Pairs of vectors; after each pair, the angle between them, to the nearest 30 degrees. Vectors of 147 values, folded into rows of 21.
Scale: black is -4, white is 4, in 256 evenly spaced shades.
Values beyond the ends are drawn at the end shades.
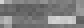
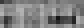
150 degrees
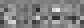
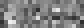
30 degrees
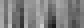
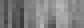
60 degrees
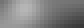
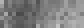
150 degrees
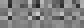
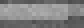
90 degrees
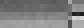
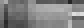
120 degrees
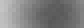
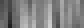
120 degrees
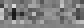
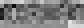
120 degrees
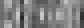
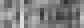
150 degrees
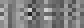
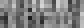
120 degrees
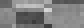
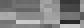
90 degrees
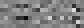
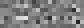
150 degrees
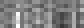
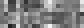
60 degrees
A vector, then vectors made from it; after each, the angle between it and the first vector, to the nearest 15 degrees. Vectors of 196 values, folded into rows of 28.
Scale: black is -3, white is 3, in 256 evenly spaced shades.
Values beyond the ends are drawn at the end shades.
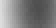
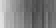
15 degrees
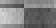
45 degrees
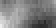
45 degrees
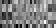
105 degrees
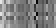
60 degrees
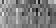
60 degrees
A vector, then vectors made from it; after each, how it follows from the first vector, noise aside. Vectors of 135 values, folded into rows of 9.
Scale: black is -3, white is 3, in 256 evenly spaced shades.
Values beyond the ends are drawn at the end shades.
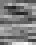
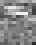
negated, partly zeroed.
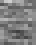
reversed, shrunk.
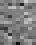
negated, partly zeroed.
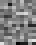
negated, partly zeroed.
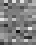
reversed, partly zeroed.
